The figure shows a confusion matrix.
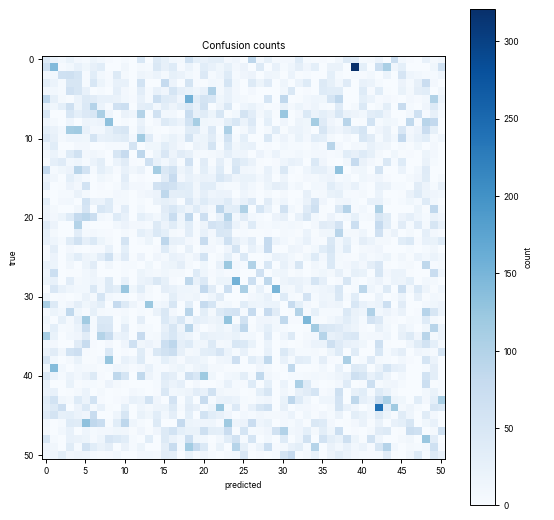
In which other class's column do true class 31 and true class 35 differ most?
13
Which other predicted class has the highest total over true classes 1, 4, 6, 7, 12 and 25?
39
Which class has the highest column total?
18
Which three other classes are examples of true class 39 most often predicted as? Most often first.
1, 31, 43
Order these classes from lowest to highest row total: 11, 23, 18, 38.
11, 18, 38, 23
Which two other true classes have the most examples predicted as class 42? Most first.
44, 19
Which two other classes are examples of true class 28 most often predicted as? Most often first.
24, 18
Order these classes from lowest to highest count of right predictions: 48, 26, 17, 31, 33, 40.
17, 40, 31, 26, 48, 33
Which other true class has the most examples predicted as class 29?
47
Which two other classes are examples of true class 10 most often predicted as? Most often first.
12, 45
